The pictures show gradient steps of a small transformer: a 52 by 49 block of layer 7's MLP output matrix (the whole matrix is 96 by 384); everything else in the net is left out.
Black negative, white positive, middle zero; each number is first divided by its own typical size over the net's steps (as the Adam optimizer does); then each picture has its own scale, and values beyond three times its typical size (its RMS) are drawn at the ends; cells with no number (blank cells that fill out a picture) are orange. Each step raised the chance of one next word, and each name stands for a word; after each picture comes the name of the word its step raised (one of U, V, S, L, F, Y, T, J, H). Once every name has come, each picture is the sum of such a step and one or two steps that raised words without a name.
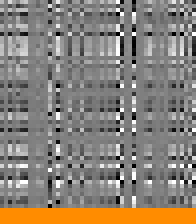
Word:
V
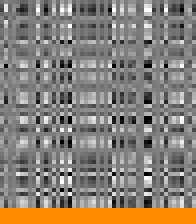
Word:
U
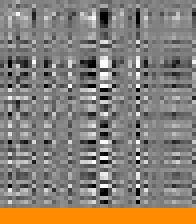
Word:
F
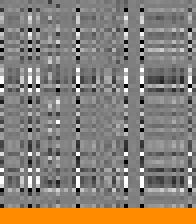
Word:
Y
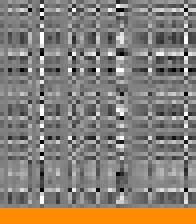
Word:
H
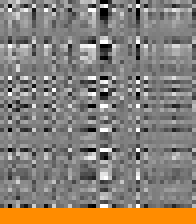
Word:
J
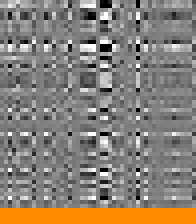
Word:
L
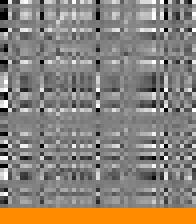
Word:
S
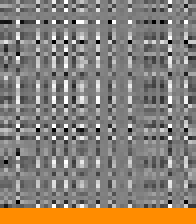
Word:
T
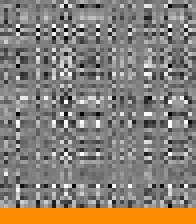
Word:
F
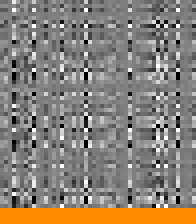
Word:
U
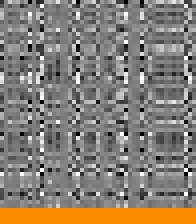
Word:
L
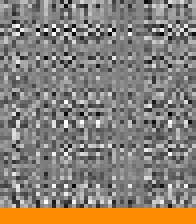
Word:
S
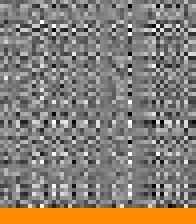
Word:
T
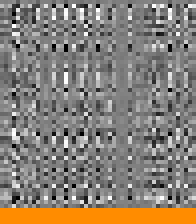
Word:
L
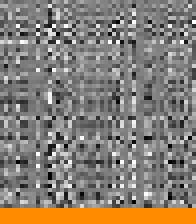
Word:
T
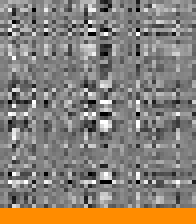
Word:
V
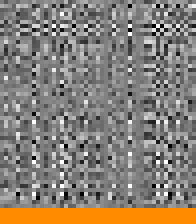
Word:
L
